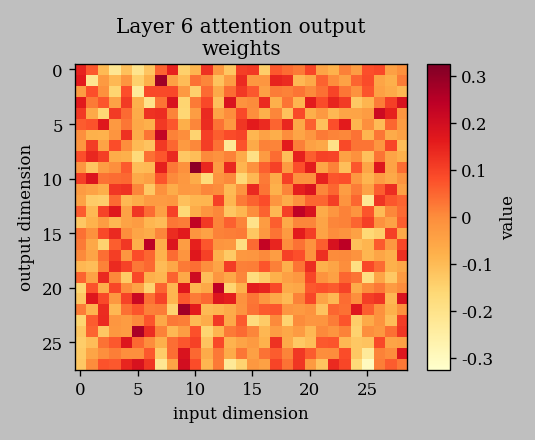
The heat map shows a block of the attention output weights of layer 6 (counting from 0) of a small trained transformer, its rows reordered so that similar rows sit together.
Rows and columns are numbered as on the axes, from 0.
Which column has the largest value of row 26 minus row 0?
9
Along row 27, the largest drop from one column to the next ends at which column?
7
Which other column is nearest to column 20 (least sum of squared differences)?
19
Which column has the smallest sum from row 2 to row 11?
5
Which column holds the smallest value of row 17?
13
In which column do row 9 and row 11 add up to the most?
20
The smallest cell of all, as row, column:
27, 25
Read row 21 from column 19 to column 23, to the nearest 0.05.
0 0.1 -0.05 -0.1 0.05
